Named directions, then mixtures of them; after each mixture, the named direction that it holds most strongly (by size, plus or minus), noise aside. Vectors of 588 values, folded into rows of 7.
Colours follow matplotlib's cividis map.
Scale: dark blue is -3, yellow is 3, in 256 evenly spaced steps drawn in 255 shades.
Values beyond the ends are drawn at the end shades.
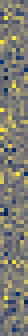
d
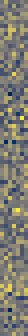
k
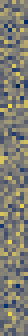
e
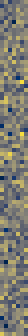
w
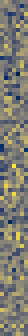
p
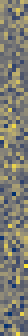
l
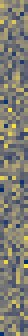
l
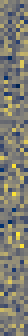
p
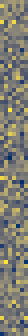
w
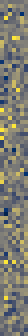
d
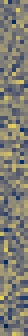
w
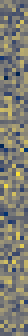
p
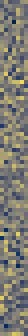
w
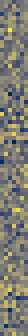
k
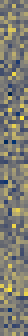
k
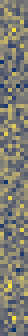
k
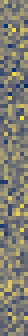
k
